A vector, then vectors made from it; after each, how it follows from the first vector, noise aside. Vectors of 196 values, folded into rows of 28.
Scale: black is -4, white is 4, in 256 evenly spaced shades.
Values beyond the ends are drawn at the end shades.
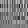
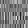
wrapped around, negated.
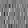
reversed, negated, partly zeroed.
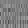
reversed, shrunk.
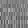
reversed, negated, shrunk.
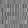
wrapped around, negated, shrunk.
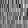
sign-scrambled.
